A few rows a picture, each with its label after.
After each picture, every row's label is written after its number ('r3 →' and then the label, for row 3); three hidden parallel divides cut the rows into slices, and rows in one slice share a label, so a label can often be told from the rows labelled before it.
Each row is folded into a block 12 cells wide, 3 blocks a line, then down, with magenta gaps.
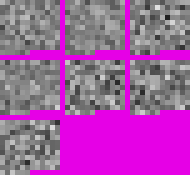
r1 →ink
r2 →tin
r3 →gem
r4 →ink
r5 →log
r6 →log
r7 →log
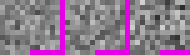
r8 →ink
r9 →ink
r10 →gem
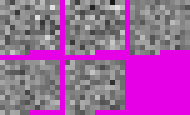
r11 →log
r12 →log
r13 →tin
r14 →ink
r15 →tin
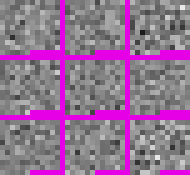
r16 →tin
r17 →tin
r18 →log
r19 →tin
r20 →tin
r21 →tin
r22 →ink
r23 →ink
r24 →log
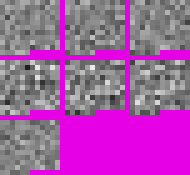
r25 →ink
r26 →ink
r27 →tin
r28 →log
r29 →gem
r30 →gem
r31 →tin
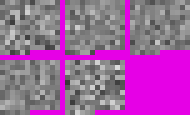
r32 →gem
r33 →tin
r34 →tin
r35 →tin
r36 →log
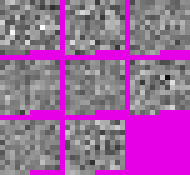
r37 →gem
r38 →gem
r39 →tin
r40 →tin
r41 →tin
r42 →gem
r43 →ink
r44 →log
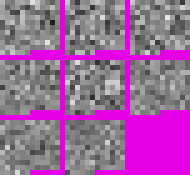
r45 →log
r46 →log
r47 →log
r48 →ink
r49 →gem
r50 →tin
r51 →ink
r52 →tin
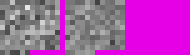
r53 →gem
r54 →tin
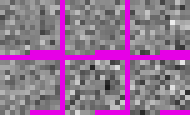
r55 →ink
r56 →ink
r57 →gem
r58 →tin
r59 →log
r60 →gem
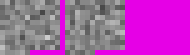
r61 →ink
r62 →tin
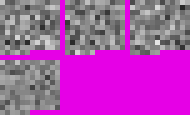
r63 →log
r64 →log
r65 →gem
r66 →ink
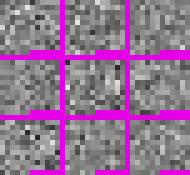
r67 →gem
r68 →log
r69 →ink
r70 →ink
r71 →gem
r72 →tin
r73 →gem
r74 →ink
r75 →tin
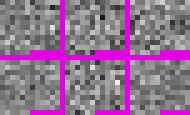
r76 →gem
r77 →gem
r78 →log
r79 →ink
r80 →gem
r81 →ink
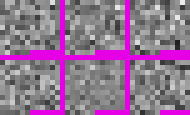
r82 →gem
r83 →log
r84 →gem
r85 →gem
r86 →tin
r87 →gem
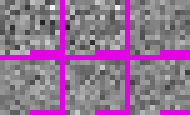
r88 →log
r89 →log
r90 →ink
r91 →tin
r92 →ink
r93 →ink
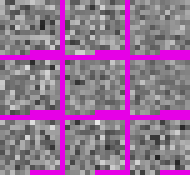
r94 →log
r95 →log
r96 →tin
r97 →gem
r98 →tin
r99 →ink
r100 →log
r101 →log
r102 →gem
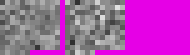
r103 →ink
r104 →log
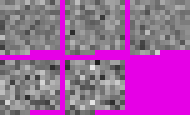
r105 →ink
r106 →tin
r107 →ink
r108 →gem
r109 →gem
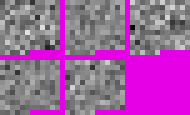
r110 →gem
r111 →tin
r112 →log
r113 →ink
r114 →ink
